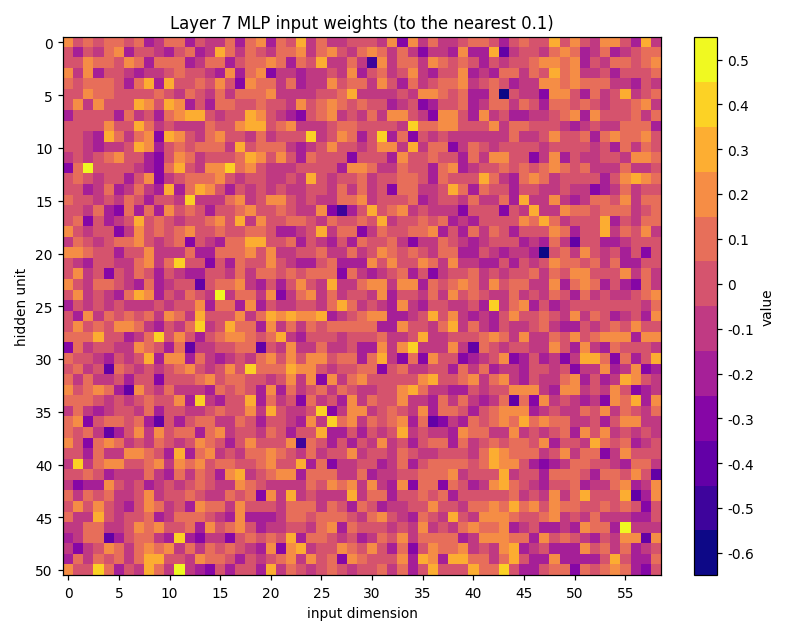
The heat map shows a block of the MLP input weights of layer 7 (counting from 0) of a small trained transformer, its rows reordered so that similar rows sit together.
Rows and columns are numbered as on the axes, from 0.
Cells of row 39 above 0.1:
10
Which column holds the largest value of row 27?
13
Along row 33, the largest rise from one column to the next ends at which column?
7
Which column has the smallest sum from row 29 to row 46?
57
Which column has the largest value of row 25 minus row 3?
42
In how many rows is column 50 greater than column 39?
24
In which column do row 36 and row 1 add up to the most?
26
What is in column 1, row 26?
-0.2
